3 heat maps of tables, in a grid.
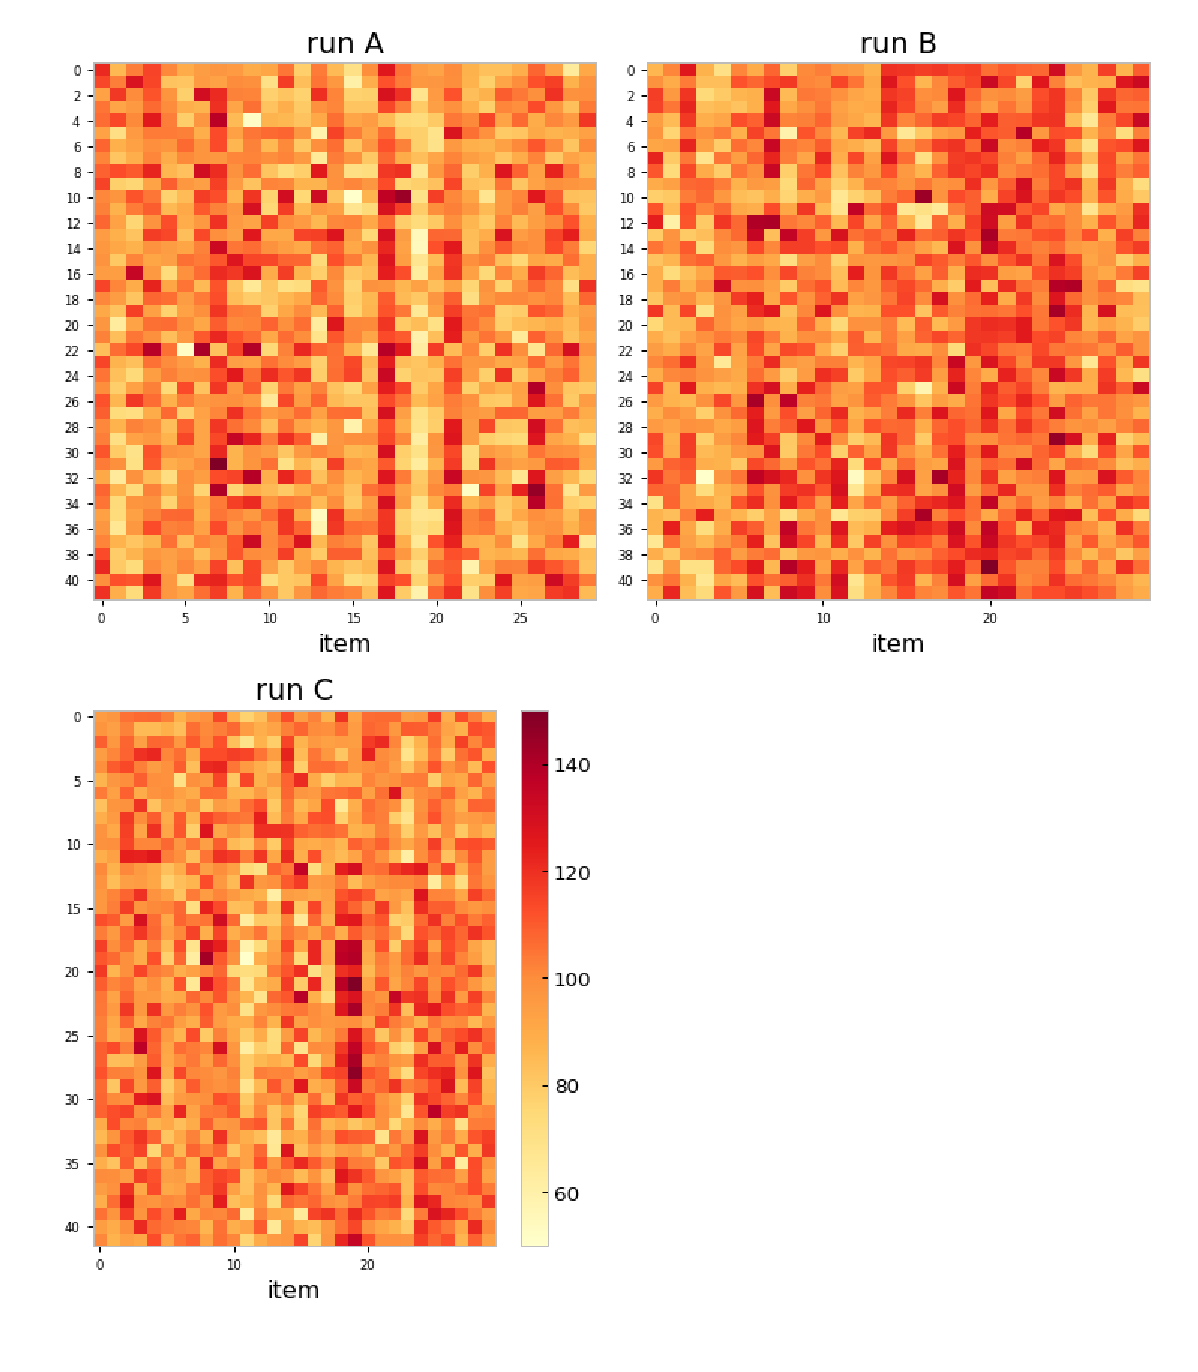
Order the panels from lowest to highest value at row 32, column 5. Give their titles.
run C, run A, run B
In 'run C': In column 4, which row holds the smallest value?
34
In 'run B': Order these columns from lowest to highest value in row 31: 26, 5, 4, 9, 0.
5, 4, 0, 26, 9
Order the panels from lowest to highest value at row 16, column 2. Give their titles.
run B, run C, run A
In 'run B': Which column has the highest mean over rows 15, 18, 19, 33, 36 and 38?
24
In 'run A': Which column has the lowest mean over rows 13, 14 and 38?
19
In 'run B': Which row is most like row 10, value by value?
35
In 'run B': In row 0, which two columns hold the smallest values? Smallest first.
4, 8
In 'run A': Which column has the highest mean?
17
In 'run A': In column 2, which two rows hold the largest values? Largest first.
16, 1
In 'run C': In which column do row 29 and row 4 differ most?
15
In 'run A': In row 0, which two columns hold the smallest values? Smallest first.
28, 15
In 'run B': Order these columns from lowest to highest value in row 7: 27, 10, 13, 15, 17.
13, 17, 15, 27, 10
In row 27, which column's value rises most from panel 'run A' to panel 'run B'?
20
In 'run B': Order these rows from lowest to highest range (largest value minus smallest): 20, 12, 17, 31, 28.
28, 20, 31, 17, 12
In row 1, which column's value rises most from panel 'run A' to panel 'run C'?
15
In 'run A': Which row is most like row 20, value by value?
5
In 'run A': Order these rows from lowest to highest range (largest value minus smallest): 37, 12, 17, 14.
12, 17, 37, 14
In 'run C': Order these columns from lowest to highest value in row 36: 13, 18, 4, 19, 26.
13, 26, 4, 19, 18
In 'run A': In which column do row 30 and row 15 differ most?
8
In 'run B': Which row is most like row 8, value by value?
30
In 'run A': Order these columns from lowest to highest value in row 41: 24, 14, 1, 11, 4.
11, 1, 4, 14, 24
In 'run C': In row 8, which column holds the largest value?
12
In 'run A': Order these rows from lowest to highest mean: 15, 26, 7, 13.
7, 26, 15, 13
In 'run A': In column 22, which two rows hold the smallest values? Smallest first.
33, 39
